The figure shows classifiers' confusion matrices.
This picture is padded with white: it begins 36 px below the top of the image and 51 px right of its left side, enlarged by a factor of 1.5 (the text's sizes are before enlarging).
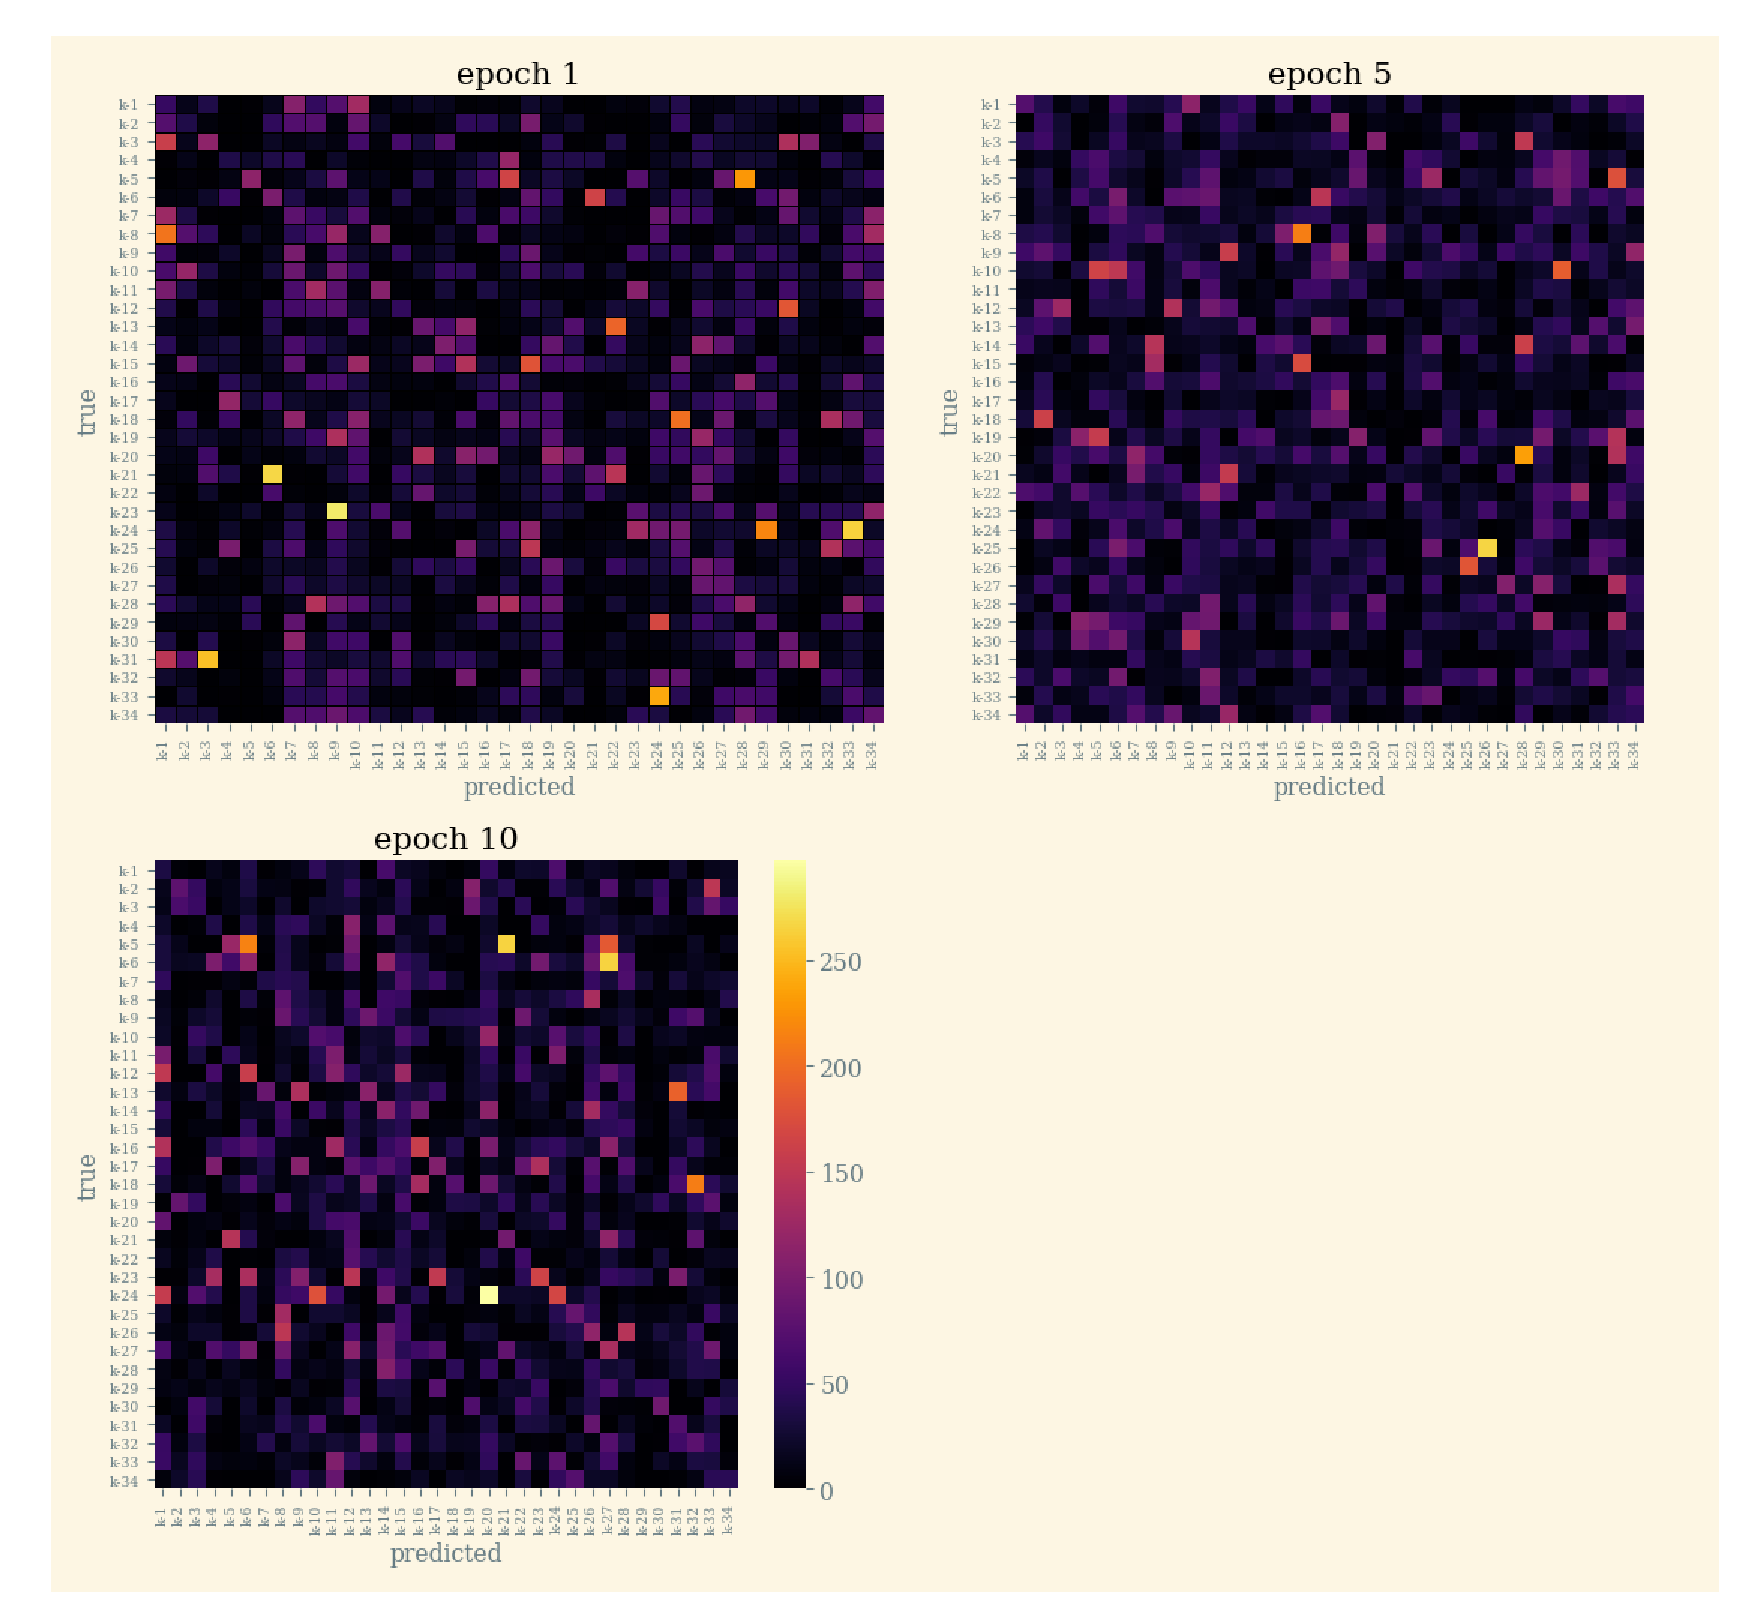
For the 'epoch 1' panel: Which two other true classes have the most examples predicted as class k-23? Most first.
k-24, k-11
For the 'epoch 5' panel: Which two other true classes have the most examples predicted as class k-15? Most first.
k-8, k-14
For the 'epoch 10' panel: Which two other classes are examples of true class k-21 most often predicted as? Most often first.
k-5, k-27
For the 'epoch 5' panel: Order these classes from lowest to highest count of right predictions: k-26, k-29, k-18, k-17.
k-26, k-17, k-18, k-29
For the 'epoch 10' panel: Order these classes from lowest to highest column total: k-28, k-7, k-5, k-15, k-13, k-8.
k-7, k-5, k-13, k-28, k-8, k-15
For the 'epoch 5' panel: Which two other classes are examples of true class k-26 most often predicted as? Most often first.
k-25, k-32
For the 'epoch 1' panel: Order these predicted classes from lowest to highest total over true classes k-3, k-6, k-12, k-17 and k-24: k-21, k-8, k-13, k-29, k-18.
k-13, k-8, k-21, k-18, k-29
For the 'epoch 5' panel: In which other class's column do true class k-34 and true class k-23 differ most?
k-12
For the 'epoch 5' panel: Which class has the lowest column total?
k-21
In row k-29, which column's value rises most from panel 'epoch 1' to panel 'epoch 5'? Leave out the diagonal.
k-4
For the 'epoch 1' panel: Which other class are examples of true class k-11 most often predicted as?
k-8
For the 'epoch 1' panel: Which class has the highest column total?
k-9
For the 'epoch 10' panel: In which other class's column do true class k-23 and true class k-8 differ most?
k-17
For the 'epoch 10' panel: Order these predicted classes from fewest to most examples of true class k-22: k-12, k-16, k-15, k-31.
k-31, k-16, k-15, k-12
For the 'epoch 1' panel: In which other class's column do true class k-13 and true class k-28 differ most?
k-22
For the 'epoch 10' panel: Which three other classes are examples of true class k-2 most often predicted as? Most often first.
k-33, k-19, k-27
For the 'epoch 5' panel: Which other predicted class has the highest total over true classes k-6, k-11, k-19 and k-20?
k-33
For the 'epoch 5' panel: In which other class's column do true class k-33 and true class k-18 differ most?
k-2
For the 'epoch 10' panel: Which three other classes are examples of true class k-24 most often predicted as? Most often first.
k-20, k-10, k-1
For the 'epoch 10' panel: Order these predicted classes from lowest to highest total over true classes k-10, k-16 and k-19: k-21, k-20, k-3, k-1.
k-21, k-3, k-1, k-20
